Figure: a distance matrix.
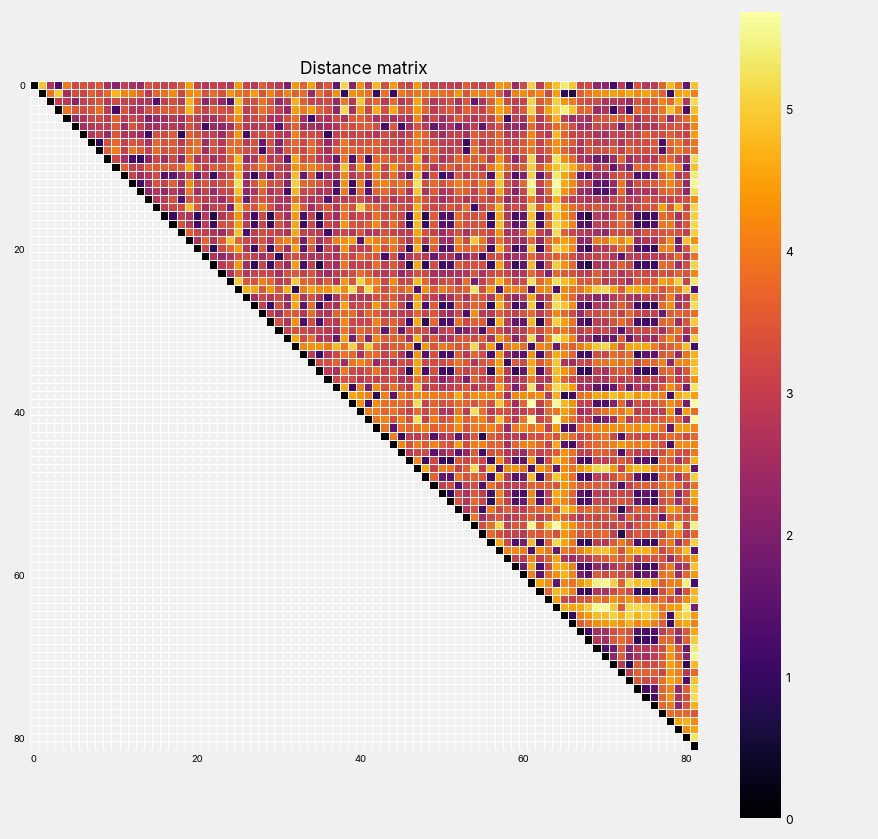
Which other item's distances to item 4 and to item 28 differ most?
34
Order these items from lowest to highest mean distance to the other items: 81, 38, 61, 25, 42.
42, 38, 25, 61, 81
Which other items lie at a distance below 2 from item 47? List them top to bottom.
25, 32, 57, 61, 64, 81
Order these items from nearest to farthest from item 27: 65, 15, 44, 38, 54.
15, 54, 44, 38, 65
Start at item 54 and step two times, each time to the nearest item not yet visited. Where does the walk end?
2
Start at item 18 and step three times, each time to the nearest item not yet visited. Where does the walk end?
26
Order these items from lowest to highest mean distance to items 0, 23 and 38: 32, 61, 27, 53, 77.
53, 27, 77, 32, 61
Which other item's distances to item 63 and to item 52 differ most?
72
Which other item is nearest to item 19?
40
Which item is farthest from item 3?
65
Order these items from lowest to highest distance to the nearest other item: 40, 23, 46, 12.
46, 12, 40, 23
